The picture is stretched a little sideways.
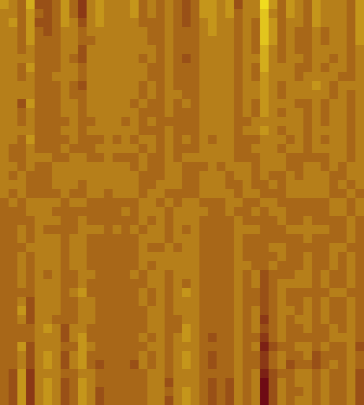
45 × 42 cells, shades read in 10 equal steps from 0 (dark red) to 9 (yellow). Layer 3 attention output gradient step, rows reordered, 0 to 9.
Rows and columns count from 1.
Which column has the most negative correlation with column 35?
17
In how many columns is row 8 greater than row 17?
8
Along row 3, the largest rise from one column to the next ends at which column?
31
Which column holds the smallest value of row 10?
10
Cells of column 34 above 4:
22
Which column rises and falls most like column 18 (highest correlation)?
30
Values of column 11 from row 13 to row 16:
5 4 5 4
